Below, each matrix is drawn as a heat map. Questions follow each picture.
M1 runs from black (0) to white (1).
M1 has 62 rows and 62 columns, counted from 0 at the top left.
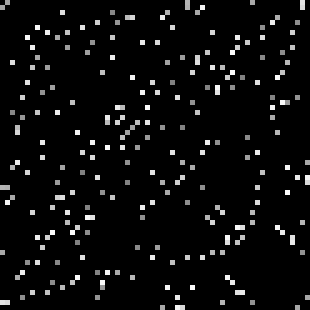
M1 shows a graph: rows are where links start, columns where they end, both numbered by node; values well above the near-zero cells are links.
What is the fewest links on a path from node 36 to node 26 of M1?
2
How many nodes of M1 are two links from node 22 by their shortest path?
6
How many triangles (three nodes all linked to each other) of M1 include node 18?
3
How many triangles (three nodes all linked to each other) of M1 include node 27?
1
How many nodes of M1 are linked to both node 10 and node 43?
2
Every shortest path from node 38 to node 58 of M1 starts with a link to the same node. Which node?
node 33
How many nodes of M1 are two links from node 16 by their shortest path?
4
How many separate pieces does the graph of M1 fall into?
2
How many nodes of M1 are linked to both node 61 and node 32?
1
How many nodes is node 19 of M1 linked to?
4
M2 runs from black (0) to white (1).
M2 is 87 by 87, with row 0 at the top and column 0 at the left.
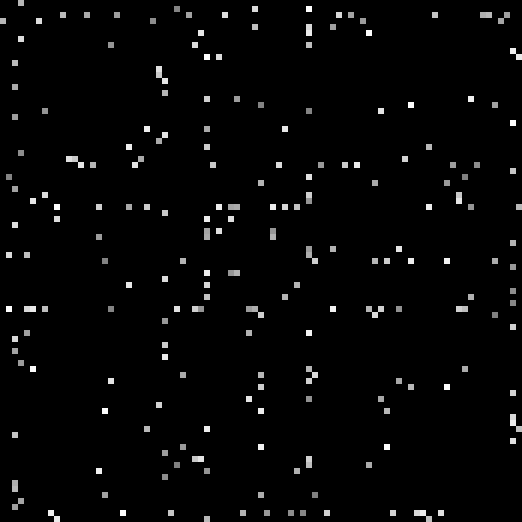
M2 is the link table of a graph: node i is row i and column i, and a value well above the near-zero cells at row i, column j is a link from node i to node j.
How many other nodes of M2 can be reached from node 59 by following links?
10
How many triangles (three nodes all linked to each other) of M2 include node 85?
0
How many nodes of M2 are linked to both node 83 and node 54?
0
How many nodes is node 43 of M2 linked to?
8
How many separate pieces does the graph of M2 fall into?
8
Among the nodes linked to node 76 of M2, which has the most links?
node 51
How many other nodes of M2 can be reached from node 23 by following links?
4
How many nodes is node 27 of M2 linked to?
10
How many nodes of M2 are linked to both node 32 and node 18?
2
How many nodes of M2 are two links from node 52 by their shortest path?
5
